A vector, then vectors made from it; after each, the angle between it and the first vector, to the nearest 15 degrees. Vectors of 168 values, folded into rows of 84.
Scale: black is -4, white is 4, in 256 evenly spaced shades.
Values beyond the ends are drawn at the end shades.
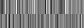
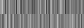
150 degrees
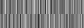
45 degrees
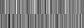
30 degrees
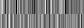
165 degrees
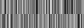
135 degrees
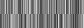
75 degrees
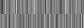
30 degrees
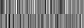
15 degrees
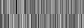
105 degrees
